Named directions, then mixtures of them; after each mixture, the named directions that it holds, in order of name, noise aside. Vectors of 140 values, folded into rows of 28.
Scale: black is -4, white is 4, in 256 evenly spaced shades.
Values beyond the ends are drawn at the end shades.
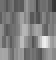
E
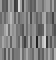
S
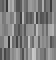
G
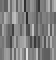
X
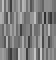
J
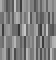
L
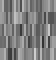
J, L, X.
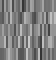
J.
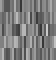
L.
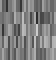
E, G, L.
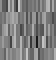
S, X.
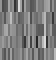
S.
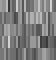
E, G, X.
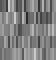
G, X.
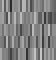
J.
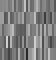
G, J, X.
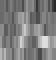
E.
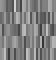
L.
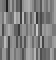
G, L.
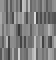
G, J, L.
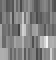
E, L.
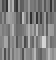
E, G, S.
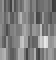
E, J.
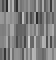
G, S.
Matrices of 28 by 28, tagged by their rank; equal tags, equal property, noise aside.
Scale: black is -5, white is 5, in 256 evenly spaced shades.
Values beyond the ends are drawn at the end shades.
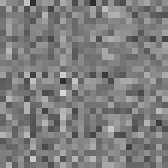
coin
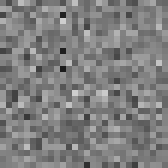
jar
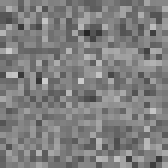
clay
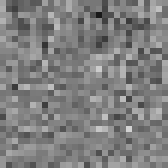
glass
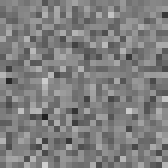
glass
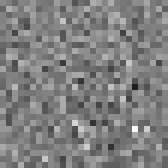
jar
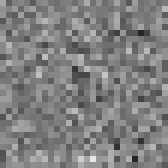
clay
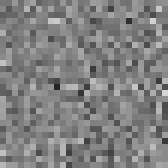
coin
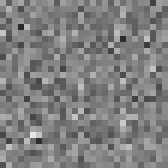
jar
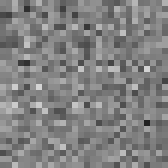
glass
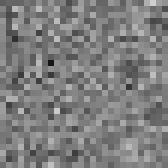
jar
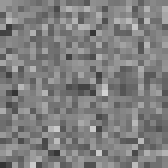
coin
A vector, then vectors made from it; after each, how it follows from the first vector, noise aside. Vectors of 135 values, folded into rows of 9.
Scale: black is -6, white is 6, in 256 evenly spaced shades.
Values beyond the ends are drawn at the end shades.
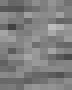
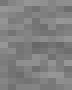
wrapped around, negated, shrunk.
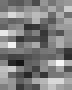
reversed, negated, scaled up.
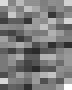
wrapped around, scaled up.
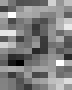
reversed, negated, scaled up.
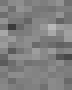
partly zeroed.
